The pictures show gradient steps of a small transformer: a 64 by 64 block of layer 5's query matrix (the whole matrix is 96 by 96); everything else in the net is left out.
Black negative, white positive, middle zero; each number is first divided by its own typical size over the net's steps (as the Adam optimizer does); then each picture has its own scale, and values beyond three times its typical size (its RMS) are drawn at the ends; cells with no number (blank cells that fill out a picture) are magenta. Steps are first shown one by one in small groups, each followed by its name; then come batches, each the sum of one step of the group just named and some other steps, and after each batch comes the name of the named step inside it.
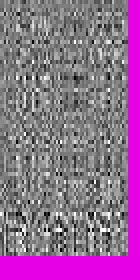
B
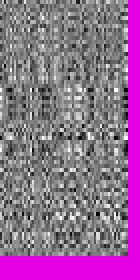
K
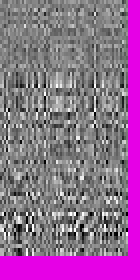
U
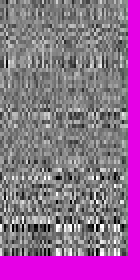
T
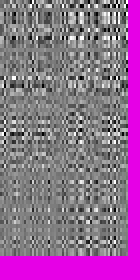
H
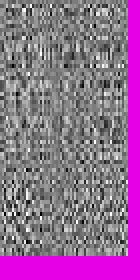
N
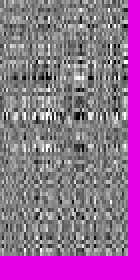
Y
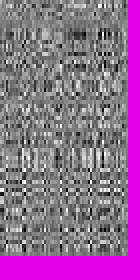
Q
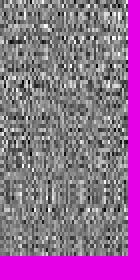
H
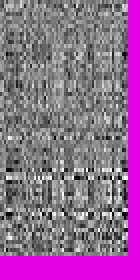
U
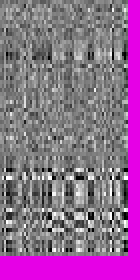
B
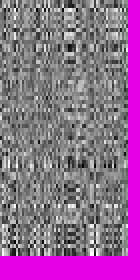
K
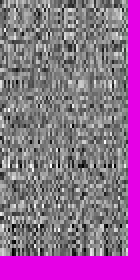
T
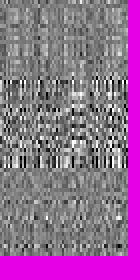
K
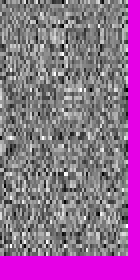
K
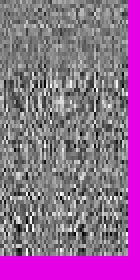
U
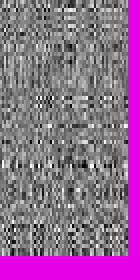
T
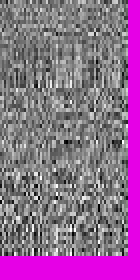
U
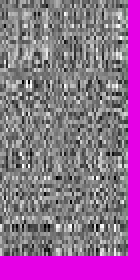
T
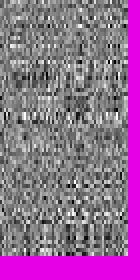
Y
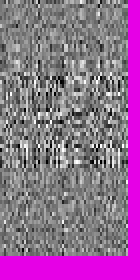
N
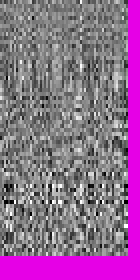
K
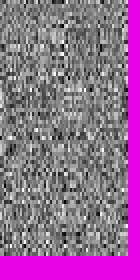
K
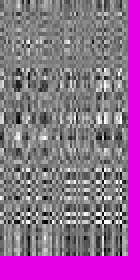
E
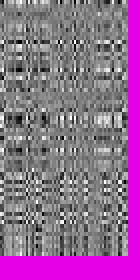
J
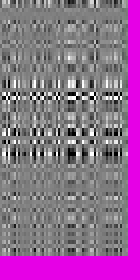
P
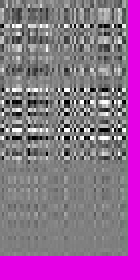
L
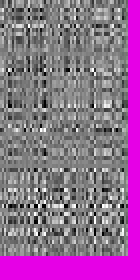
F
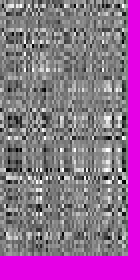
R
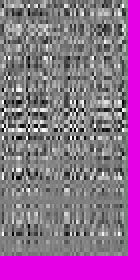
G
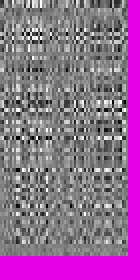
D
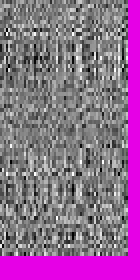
F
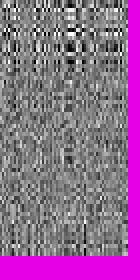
E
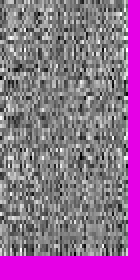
J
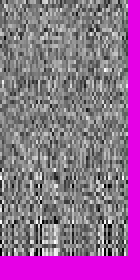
E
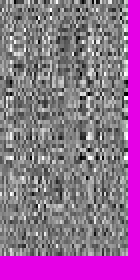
F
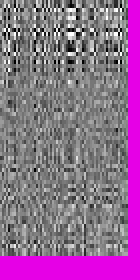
F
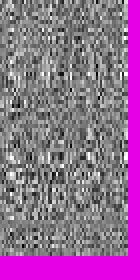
G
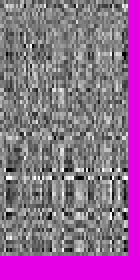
R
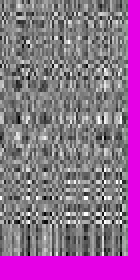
E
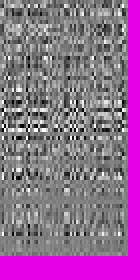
G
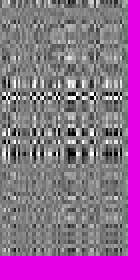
P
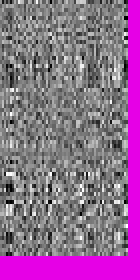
D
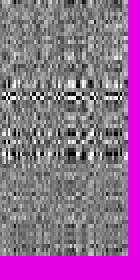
P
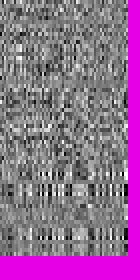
L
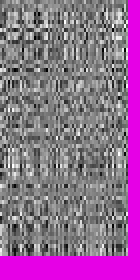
L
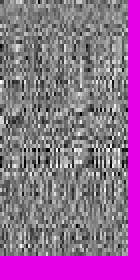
J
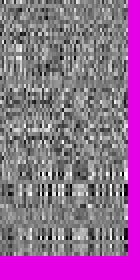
L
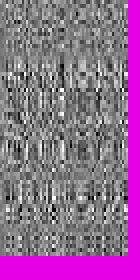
E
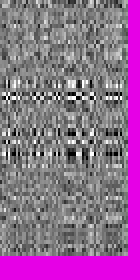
P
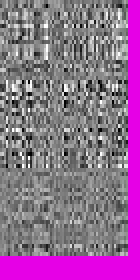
L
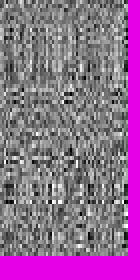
L
